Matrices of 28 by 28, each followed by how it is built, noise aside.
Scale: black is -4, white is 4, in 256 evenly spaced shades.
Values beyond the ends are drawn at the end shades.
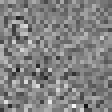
lower triangular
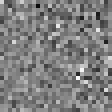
upper triangular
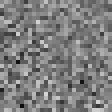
lower triangular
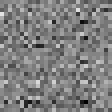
low rank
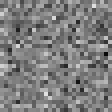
low rank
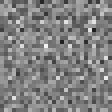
repeating columns
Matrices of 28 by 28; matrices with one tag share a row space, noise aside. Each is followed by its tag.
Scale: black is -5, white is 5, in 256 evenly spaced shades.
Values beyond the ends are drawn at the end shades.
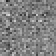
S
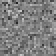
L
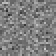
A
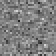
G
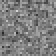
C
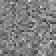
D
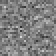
A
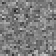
C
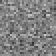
D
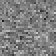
C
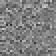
S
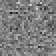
G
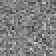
D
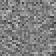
L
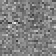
L
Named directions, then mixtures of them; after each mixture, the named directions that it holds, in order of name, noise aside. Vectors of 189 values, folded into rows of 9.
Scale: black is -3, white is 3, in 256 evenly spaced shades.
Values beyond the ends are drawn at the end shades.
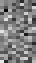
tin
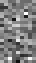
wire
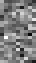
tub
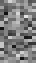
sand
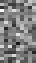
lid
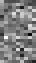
tub.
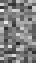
lid.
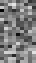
lid.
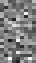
wire.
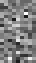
wire.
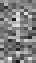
sand, wire.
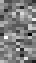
tub.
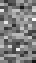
lid, tub.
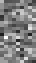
tub.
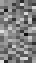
tin.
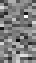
sand, wire.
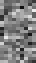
sand, tub.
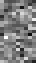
tub.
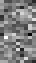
tub.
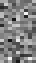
wire.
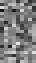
lid.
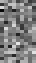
lid.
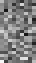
tin.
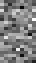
lid, tub.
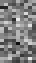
lid, wire.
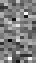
wire.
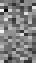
lid, tin.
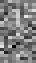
lid, sand.
